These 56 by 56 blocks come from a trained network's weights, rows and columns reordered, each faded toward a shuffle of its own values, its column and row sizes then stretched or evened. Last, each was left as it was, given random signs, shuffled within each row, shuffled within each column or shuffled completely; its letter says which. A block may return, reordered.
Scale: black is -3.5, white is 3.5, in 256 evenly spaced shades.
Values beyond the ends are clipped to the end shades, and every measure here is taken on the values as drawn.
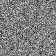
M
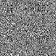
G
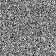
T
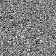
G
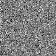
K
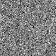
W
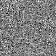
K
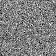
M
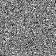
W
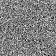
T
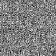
G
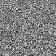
G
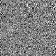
G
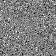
M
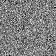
M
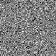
G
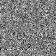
K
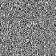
G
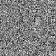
G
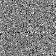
K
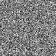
T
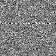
T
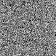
K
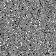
M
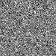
K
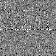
K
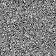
W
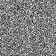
M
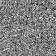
T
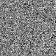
K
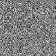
G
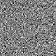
G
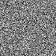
W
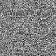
G
